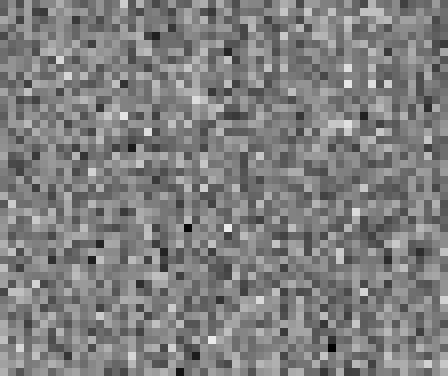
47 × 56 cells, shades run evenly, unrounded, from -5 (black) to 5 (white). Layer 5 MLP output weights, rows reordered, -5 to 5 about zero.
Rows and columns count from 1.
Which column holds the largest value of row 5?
36
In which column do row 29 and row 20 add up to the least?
24
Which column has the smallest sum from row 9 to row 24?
55
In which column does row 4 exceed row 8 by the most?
38
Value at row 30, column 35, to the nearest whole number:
-2
